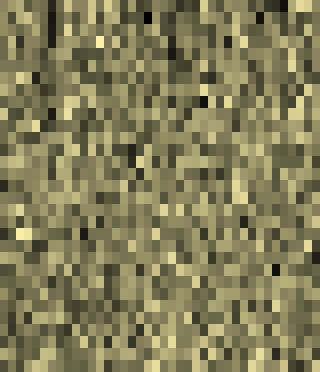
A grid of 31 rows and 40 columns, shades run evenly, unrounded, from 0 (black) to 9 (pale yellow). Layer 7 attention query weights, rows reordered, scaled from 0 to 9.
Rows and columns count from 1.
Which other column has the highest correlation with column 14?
12
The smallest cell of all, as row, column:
2, 19
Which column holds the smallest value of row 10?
7
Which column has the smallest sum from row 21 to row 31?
14
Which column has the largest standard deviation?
26
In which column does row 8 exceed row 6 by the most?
39
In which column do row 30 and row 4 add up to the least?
29
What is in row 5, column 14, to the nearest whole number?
5
